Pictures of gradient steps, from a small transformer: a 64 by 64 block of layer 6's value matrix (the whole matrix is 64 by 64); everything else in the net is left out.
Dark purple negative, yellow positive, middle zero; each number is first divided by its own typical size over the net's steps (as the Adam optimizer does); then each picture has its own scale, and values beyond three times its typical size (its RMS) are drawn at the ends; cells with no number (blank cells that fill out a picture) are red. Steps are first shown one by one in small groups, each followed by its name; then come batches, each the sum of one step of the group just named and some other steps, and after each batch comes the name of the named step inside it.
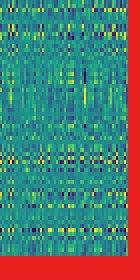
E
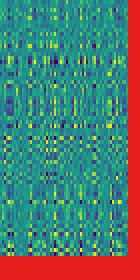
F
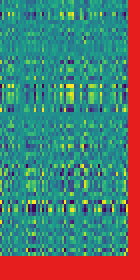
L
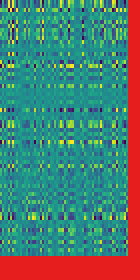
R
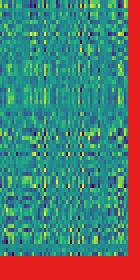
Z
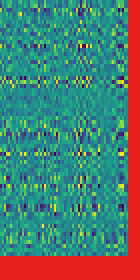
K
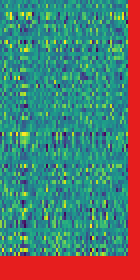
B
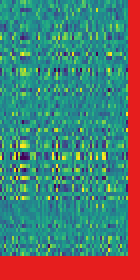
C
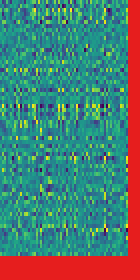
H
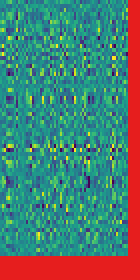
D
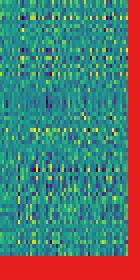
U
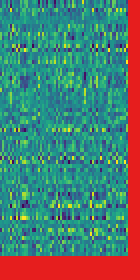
E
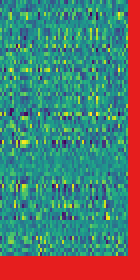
B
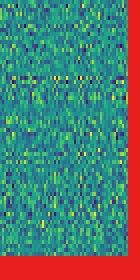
K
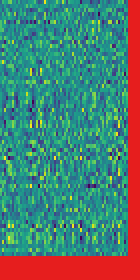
D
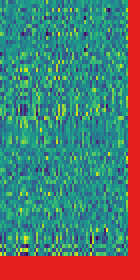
H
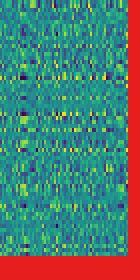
K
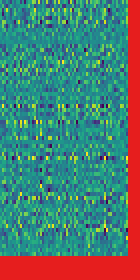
H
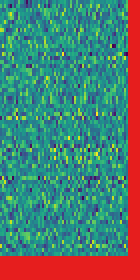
D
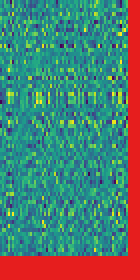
Z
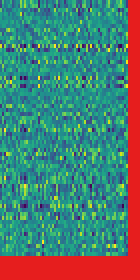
K
